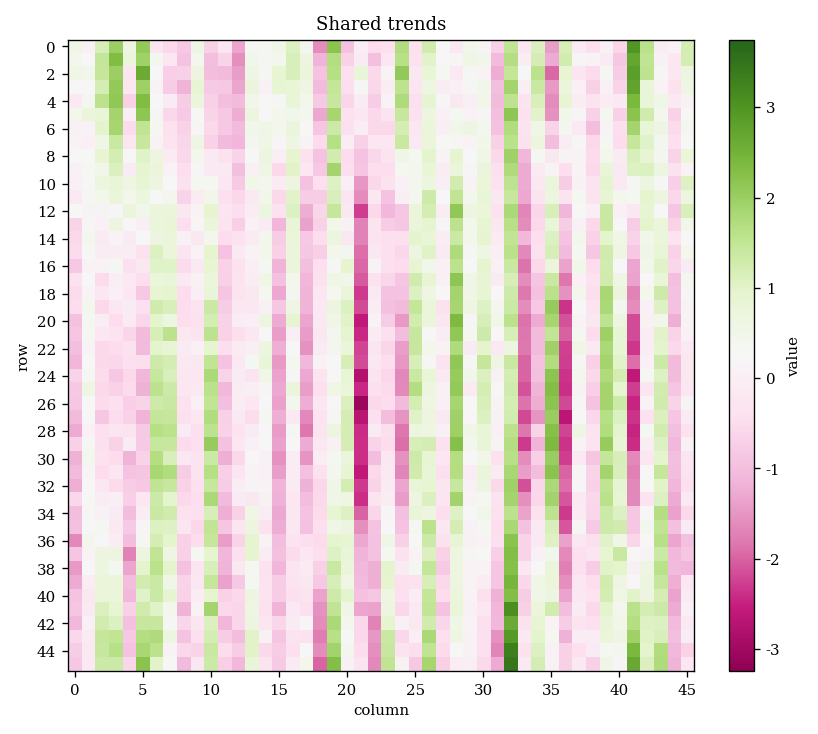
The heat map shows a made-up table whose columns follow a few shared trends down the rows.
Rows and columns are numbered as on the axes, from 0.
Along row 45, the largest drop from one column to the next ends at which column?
33
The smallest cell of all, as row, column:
26, 21
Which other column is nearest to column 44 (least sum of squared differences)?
11
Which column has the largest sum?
32
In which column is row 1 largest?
41
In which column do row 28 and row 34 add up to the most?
35
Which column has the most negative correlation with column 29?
23
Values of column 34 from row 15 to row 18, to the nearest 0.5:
-0.5 -0.5 -1 -1
